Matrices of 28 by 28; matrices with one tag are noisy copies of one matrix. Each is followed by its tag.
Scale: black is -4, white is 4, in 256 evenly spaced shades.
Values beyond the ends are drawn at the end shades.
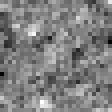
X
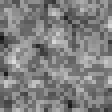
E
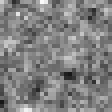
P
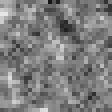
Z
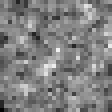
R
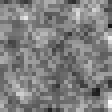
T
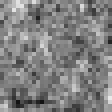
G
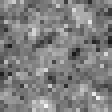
X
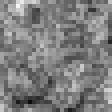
G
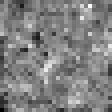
R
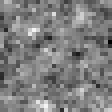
X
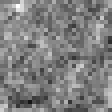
G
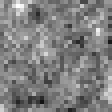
G
